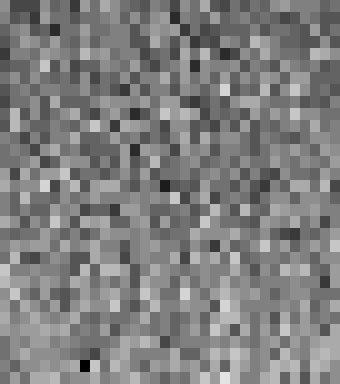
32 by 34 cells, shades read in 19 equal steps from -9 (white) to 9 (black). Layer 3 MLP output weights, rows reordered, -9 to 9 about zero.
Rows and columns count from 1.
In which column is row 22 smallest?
24
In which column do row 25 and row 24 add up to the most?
33
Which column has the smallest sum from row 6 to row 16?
30
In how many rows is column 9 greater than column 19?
13
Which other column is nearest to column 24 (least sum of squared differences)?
12
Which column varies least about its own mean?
11
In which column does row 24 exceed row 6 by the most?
14
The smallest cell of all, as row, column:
32, 23
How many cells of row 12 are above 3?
1
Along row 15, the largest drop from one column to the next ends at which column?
3
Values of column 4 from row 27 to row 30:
-3 -2 -2 -1
